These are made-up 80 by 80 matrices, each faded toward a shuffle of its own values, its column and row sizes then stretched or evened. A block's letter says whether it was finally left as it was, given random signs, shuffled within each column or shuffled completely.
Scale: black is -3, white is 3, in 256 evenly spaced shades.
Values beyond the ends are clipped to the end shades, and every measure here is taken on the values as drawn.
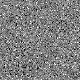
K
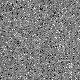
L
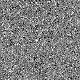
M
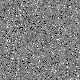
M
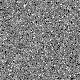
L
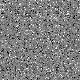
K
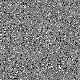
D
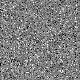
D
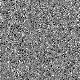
M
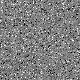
M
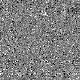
K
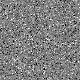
M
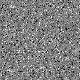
K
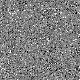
D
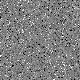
M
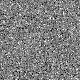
L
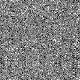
K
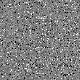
K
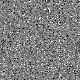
M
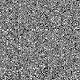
K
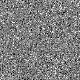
D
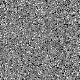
D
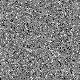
M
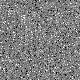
L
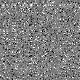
K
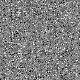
D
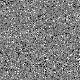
D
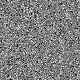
M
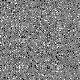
K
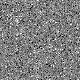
M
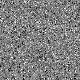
D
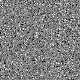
D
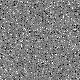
L
